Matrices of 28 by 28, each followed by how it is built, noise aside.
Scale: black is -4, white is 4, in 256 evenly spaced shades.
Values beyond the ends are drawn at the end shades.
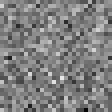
repeating columns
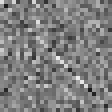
diagonal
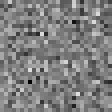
low rank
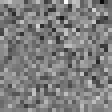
upper triangular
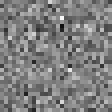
low rank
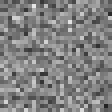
repeating rows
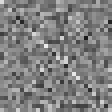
diagonal
